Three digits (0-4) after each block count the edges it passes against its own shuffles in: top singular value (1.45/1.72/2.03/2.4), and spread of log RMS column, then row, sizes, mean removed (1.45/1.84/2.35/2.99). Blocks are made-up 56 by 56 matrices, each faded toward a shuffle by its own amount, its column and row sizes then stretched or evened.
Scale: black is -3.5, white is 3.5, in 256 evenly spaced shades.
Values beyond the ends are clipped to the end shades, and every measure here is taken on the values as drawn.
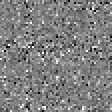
0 2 2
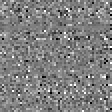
0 2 3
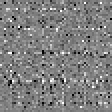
3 1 3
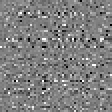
3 2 3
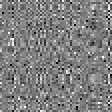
4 3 0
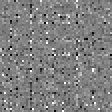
2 2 1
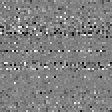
1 0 4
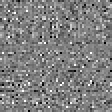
2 0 3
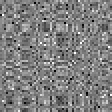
4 1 0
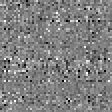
1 1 3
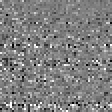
1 2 4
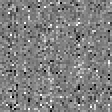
1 3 0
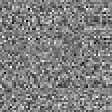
3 0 3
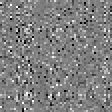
2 2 0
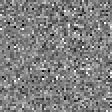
0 1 1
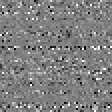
0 0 4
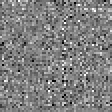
0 2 2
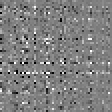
3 4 3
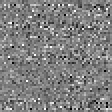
0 0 3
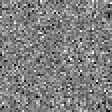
1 1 0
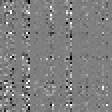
1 4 2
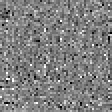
1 1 1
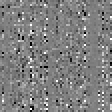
1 4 1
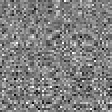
3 0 2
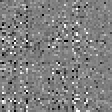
2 3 2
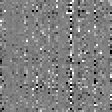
2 4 0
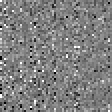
0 3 0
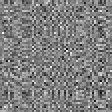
4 2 2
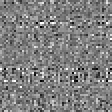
2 1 3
